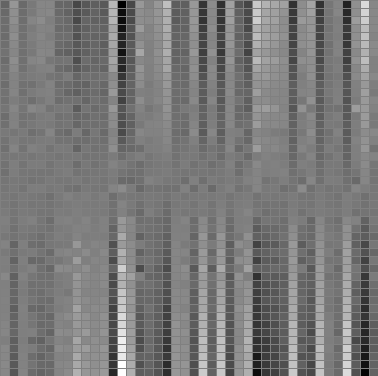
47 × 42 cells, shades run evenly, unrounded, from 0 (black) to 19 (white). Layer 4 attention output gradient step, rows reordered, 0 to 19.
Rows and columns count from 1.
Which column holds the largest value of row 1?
41
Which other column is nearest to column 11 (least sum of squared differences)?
20
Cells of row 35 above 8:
28
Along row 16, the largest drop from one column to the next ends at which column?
14
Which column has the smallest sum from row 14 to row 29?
39
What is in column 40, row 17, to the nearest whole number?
9
